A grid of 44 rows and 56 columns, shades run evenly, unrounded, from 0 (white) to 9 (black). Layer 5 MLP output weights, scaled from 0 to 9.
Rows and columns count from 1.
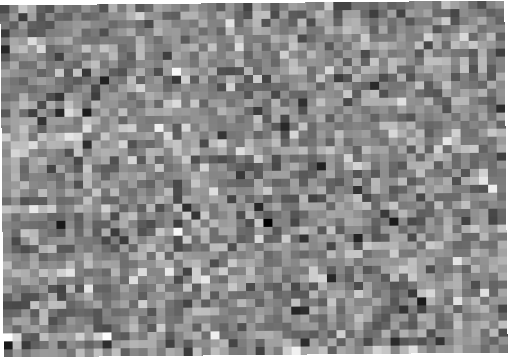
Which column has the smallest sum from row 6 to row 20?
21
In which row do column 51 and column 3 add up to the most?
2
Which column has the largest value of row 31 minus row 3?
26
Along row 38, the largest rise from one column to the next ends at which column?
47
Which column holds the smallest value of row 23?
54
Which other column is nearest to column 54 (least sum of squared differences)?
23
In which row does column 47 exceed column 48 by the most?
38
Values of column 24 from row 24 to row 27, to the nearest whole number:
1 3 5 5
